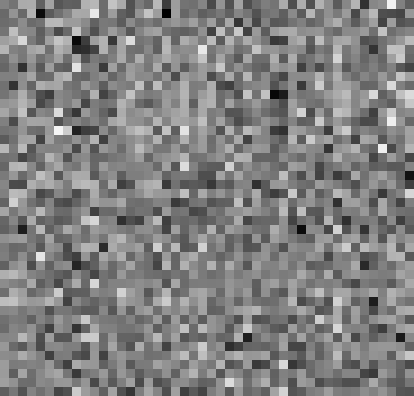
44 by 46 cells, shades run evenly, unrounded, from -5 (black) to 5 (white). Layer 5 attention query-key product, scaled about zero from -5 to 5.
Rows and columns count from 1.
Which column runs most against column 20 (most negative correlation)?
12
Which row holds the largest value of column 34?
13
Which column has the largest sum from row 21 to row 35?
2
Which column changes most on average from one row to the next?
9
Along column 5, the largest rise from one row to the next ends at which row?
29
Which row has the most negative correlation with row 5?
44
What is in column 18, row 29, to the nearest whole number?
-2
